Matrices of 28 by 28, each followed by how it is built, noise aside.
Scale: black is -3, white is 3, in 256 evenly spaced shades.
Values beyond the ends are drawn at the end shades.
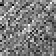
Hankel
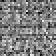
blocks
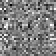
low rank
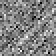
Hankel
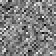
Hankel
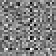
low rank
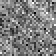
Toeplitz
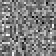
blocks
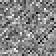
Hankel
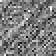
Hankel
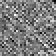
Toeplitz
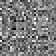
low rank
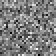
noise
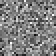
noise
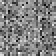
blocks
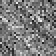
Toeplitz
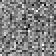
blocks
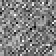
Hankel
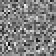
low rank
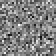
noise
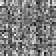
blocks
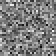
noise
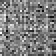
blocks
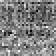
blocks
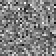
noise
